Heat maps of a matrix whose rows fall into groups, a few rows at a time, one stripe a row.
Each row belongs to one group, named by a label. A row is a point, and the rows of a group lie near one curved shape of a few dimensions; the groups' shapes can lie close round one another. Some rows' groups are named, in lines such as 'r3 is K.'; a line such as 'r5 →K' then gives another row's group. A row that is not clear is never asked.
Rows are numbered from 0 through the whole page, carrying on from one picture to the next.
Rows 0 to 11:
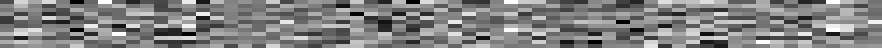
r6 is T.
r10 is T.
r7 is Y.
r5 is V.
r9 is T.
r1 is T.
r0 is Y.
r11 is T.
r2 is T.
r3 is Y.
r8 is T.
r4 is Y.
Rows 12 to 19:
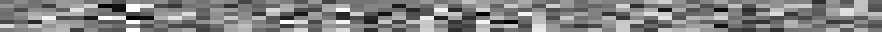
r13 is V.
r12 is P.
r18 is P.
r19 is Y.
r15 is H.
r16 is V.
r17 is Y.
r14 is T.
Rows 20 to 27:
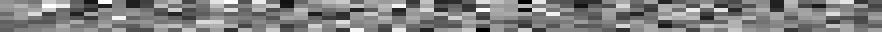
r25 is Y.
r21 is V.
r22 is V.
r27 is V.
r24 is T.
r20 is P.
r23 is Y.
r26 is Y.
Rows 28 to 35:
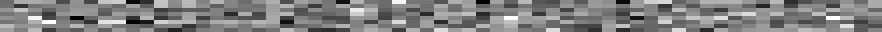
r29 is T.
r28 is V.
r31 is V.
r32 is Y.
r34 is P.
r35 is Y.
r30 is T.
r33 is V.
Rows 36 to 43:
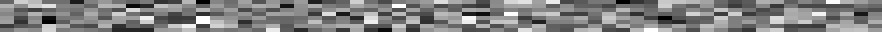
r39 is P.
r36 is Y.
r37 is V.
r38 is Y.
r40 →Y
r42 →Y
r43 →H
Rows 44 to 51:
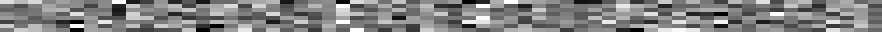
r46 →Y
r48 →V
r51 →Y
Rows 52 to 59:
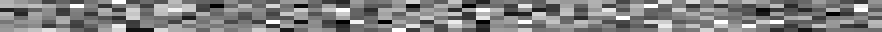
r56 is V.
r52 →T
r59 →V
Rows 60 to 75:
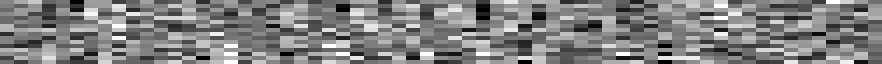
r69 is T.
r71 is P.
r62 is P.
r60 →Y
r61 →T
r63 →V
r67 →P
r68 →P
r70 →Y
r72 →T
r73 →P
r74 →Y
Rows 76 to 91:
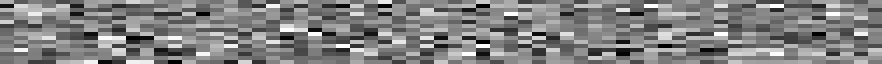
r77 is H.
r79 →Y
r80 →P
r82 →P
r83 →Y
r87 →P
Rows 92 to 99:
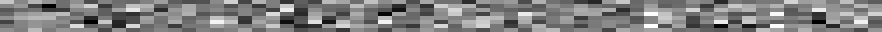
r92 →P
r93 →V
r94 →V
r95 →H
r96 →P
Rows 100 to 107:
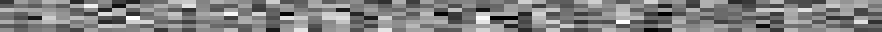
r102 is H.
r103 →P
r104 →Y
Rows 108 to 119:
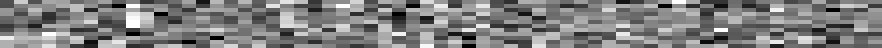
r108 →Y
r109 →T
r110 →T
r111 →V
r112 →V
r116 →V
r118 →T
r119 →V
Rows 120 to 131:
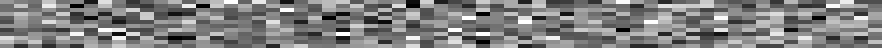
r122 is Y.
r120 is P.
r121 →Y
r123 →H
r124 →P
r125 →H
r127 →V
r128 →T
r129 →H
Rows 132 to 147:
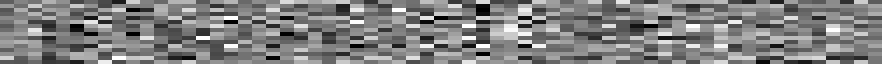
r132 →Y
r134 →V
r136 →P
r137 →V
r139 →Y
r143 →V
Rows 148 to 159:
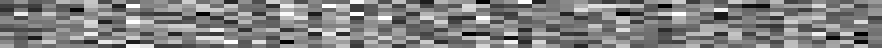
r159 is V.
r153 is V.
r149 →P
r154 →T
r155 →Y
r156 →P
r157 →Y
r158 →P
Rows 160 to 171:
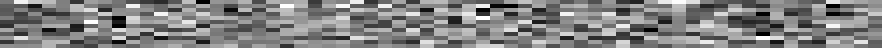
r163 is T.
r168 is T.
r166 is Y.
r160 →Y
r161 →Y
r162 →V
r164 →P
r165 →T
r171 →P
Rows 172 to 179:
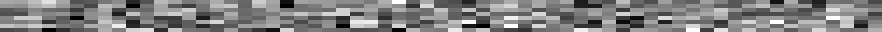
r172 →V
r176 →Y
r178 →P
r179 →V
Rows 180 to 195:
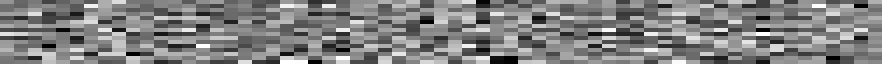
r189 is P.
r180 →T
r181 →P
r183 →Y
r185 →V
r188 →T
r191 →Y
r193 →V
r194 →Y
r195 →Y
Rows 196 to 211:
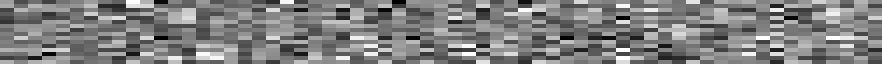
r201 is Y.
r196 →V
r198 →H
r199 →T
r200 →V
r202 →T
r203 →Y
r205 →T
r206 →T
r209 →Y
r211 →V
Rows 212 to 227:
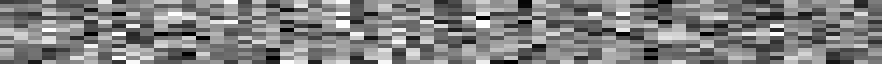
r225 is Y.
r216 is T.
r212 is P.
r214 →P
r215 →Y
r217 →P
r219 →V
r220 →T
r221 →Y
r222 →V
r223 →T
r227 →Y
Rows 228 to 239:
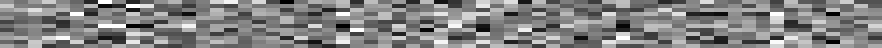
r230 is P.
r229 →V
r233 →V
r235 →V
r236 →V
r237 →V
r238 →T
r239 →Y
